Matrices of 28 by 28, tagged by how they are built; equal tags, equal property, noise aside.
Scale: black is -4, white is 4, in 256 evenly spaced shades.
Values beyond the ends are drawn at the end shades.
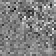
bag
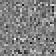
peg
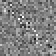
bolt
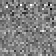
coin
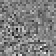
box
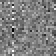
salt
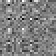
peg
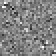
bolt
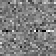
coin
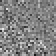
box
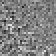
box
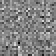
peg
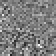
box
